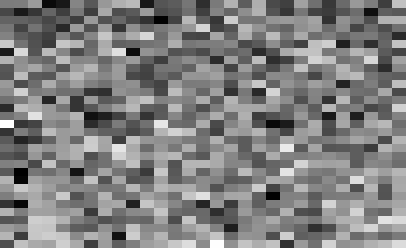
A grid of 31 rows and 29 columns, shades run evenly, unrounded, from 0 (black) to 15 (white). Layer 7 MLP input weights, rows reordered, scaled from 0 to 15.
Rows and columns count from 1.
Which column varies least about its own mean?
18
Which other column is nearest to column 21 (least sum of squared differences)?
7
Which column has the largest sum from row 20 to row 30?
12
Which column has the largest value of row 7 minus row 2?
2
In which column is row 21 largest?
22
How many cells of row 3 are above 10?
4
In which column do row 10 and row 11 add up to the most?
6
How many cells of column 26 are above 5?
28
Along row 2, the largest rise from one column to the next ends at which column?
8
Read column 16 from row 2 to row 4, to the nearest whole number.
8 3 4
